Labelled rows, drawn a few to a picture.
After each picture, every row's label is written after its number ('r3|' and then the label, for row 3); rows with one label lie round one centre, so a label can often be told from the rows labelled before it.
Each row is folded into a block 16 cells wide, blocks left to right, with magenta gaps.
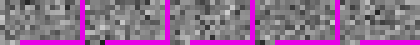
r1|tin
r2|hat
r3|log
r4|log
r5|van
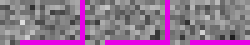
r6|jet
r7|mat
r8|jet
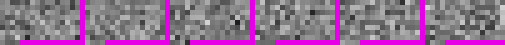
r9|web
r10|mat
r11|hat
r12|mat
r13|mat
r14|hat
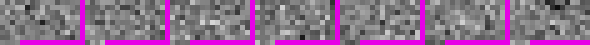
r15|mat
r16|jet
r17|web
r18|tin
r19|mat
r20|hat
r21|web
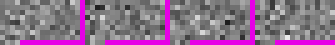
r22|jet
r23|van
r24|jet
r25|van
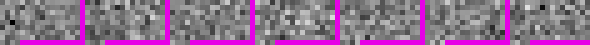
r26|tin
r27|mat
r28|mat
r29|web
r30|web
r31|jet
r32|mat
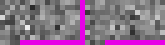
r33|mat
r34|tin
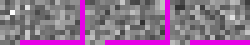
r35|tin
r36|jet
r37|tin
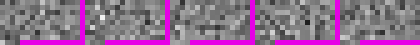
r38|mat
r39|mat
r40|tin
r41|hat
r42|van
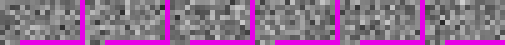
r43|van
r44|mat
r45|mat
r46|jet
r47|jet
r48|jet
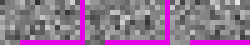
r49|mat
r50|hat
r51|tin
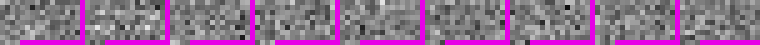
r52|jet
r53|log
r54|jet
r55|jet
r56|mat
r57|van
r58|hat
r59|web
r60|hat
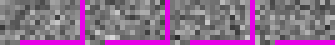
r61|web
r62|tin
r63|hat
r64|web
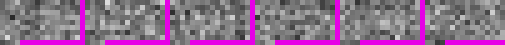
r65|log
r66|van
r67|jet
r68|log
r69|web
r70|mat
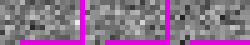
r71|log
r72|web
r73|log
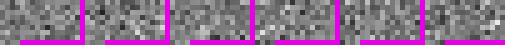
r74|tin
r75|web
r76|jet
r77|hat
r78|van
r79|tin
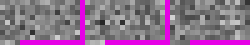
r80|mat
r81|jet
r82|tin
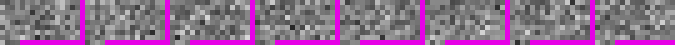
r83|tin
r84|van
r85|hat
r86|log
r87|jet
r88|log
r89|log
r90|tin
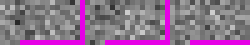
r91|web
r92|log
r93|log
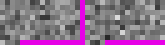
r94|tin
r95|log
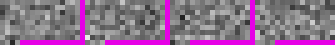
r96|jet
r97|jet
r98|van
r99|web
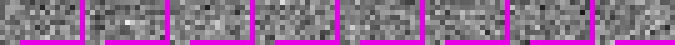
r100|log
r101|web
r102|web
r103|van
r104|log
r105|web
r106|mat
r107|tin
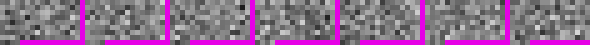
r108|log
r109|van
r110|log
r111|jet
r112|hat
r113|tin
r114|mat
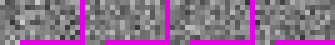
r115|jet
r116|tin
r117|hat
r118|tin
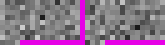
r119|web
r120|jet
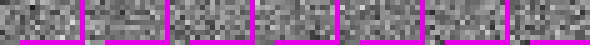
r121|mat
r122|mat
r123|mat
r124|hat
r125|mat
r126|hat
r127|mat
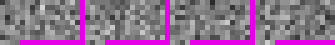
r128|mat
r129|log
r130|web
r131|jet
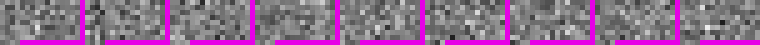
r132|tin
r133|tin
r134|jet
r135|tin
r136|tin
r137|web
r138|log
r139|web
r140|mat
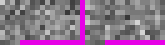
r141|web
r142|web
